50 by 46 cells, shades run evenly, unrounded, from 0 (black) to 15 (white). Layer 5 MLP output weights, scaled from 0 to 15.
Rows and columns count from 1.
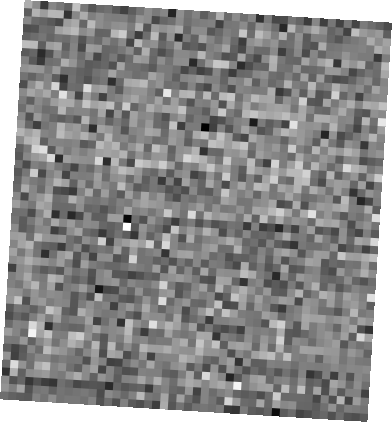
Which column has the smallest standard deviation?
31
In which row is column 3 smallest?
7
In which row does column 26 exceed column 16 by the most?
46
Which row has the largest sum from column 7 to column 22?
13
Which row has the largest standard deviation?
20
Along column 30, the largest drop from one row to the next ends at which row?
14
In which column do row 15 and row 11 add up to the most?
9
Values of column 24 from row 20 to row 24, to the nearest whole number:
10 5 6 6 8
